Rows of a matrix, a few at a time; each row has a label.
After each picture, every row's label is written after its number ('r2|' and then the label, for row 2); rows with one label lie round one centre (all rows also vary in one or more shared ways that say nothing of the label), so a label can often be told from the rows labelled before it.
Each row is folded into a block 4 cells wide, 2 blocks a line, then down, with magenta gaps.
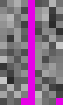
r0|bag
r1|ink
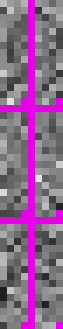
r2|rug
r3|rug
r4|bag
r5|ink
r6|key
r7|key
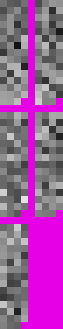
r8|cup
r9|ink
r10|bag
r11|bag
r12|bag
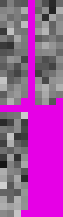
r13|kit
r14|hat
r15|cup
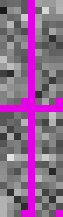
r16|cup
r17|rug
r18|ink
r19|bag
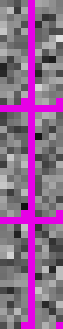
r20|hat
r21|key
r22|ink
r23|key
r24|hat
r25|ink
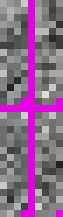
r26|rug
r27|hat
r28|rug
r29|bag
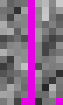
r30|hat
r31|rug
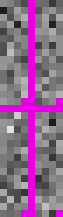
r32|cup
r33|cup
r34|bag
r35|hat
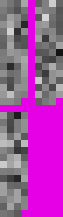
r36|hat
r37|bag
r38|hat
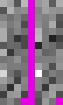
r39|rug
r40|rug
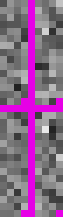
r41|ink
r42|hat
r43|cup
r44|ink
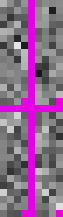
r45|key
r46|hat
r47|bag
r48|cup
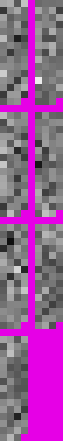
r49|rug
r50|bag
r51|rug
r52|kit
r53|key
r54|rug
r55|rug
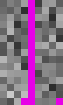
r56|cup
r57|ink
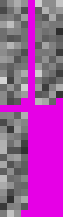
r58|bag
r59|rug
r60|rug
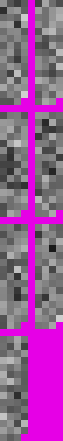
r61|cup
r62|kit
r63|kit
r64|key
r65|kit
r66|cup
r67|bag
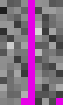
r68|cup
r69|rug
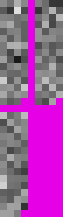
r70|bag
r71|cup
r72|rug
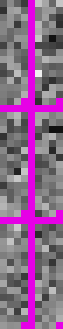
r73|cup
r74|rug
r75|key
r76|key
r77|bag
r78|cup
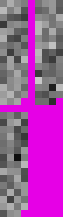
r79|key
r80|bag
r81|cup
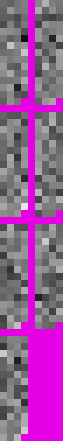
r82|ink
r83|key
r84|cup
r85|bag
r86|kit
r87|bag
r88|cup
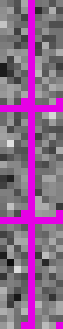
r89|hat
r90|cup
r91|hat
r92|key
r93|kit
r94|kit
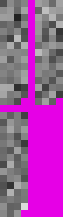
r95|ink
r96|rug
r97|cup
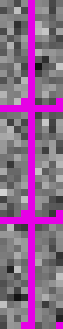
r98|cup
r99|hat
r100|bag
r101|ink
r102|kit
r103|ink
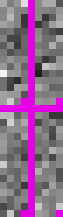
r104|rug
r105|key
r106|rug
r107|cup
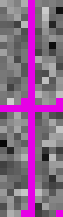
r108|rug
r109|cup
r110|kit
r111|kit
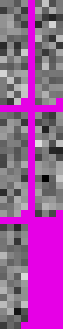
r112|cup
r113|key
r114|cup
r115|hat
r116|ink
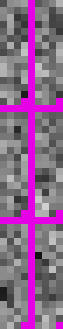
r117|ink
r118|ink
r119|ink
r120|hat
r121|hat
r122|kit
